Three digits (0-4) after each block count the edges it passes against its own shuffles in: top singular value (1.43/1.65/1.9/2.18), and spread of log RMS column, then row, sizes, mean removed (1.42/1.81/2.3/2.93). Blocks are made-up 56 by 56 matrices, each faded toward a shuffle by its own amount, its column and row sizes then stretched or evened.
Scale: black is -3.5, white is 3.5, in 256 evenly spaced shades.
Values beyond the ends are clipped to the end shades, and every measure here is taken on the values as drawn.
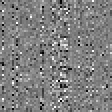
2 4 0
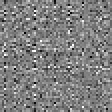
3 3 1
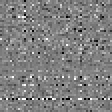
4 2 3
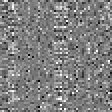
4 3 0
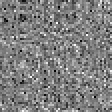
3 1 0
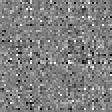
3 2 3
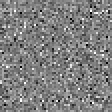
1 2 1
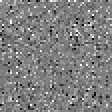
0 2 1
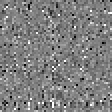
2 2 0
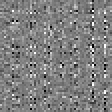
4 4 2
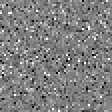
0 1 0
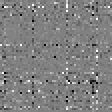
0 2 3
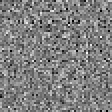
2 0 2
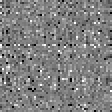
3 1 2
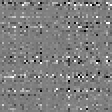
1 3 4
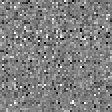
1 1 2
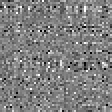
3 0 3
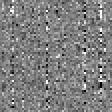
3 4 0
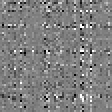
1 4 3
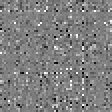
2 3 3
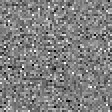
1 1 0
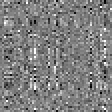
4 3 0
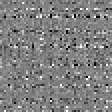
2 3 4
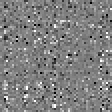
1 3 1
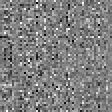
2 3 0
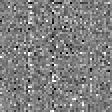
2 2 1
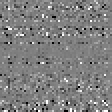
0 1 4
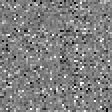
0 1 1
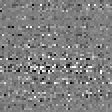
1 1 4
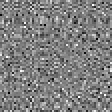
4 0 0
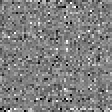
0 1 3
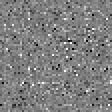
1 0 2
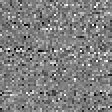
0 0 3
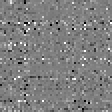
0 2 3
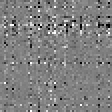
3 3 3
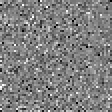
1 0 0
